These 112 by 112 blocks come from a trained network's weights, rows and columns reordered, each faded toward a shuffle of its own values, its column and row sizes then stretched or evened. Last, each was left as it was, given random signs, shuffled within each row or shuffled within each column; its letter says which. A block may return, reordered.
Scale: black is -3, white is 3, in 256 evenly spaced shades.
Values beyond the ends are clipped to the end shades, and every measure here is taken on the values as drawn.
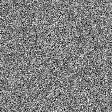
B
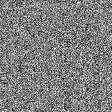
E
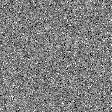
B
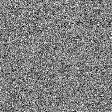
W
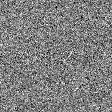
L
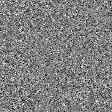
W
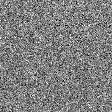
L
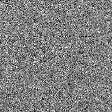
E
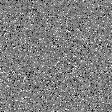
L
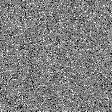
L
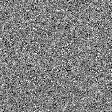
W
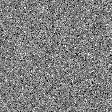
B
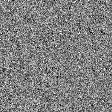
W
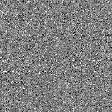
E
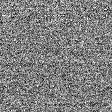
L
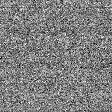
L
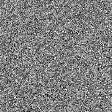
W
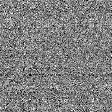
E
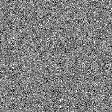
E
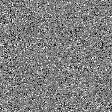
E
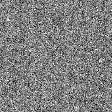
B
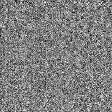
E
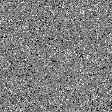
W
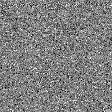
L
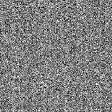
E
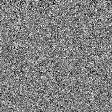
W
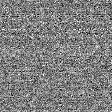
E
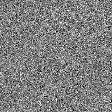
W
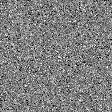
L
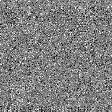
E
